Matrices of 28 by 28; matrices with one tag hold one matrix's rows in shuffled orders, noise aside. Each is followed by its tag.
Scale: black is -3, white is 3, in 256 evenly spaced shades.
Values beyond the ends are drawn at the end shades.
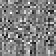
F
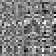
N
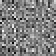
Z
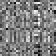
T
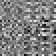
N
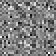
F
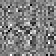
F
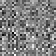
Z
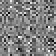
F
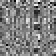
T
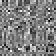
F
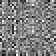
Z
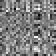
T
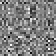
F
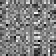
T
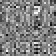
T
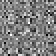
F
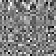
F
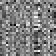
T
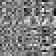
N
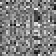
T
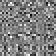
F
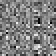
T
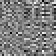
N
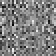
Z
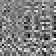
N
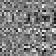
N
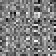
T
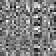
T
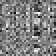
T
